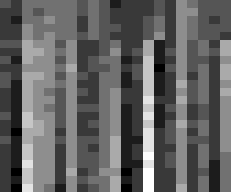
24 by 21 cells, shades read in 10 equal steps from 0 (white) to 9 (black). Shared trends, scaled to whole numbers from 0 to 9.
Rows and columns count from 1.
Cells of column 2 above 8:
3
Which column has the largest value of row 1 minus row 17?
14
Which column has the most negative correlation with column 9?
21
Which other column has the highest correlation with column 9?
15
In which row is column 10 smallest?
22
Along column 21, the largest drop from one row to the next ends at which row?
6
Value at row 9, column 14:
2
